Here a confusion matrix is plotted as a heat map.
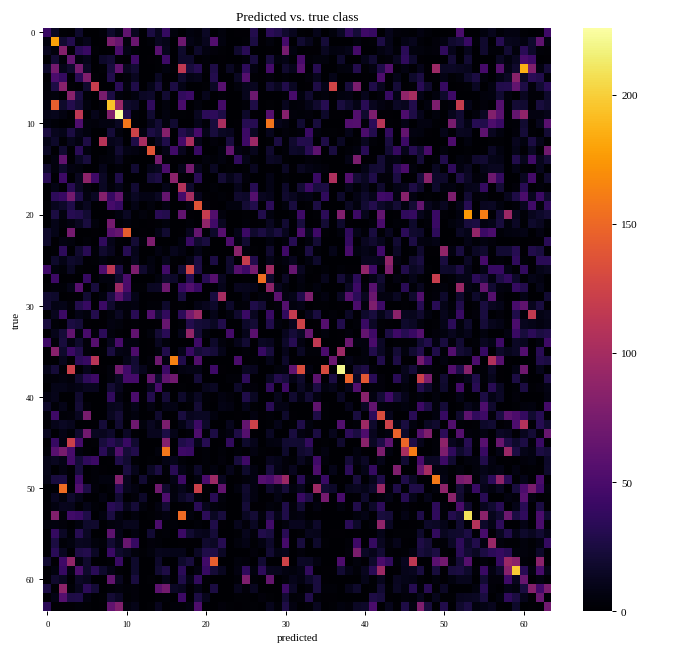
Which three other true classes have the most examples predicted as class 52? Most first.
8, 28, 49
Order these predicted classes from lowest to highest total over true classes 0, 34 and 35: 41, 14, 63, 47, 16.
16, 14, 47, 63, 41
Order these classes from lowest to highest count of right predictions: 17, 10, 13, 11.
17, 11, 13, 10
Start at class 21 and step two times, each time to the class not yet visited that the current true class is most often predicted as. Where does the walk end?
53
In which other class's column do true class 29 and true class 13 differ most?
22
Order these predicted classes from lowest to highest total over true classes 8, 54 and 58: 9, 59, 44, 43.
44, 43, 59, 9
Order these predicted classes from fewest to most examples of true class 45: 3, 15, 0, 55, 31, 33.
0, 31, 33, 55, 15, 3
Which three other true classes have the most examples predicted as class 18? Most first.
26, 12, 33
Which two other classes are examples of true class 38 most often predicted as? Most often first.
40, 47
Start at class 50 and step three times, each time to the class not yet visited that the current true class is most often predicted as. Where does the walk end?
41
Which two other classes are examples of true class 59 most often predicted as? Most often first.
42, 58
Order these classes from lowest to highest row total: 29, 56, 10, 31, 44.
56, 29, 44, 31, 10
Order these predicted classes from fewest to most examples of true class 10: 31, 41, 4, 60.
31, 60, 41, 4
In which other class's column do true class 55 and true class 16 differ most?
36
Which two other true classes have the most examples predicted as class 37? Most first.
35, 20
